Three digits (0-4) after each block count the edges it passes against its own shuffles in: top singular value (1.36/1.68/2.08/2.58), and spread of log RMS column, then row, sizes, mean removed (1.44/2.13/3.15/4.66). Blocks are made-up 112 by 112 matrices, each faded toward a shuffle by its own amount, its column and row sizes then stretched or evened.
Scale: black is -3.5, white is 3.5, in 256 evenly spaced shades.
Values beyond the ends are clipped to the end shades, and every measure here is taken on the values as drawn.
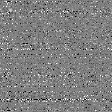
2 1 3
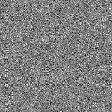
3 1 0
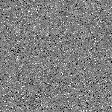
1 0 1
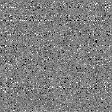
1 2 2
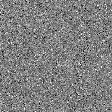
1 1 0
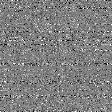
0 0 3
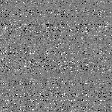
2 1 3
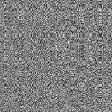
4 2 0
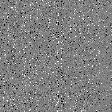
0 2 0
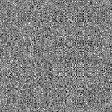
4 1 1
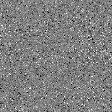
2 1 1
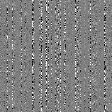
3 4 0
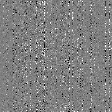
2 3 1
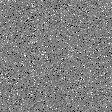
0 0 0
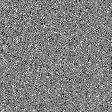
0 1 0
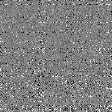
1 2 3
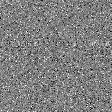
2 0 0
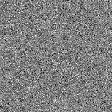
3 0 0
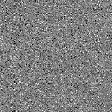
3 1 0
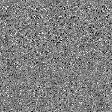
2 0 2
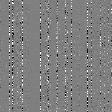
3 4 0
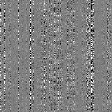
4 4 1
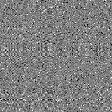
4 0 1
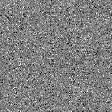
2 1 0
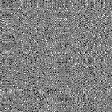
4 1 0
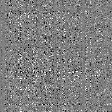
0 3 2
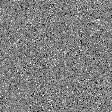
0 1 0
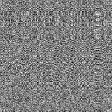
4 1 2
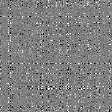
1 3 3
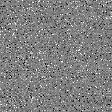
3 0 1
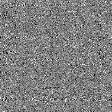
1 2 2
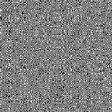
4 2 2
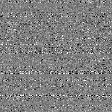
2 1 3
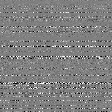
4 0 4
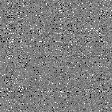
2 1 2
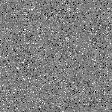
0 1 1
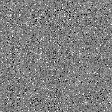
2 1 1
